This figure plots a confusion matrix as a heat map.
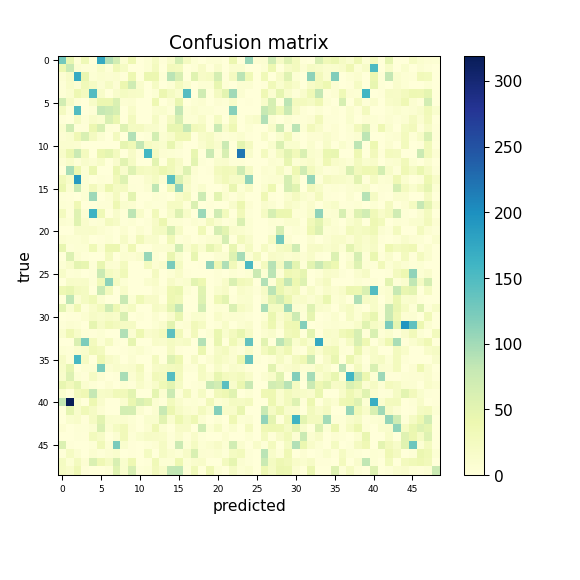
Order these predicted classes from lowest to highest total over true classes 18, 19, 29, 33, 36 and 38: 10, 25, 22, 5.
25, 10, 22, 5
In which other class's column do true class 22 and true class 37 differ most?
14
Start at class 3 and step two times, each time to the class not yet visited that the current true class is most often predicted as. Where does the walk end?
39
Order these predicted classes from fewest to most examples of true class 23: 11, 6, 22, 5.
5, 6, 22, 11
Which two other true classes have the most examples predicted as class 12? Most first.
15, 9
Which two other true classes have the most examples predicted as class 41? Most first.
37, 13
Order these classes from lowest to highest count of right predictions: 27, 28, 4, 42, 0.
28, 27, 42, 0, 4
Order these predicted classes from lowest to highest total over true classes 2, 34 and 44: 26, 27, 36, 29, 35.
36, 27, 26, 29, 35
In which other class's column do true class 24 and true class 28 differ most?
19
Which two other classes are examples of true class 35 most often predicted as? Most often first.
2, 24
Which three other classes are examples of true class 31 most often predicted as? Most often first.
44, 45, 42
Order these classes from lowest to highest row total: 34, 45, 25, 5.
34, 25, 5, 45
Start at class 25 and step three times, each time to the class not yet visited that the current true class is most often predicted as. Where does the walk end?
26
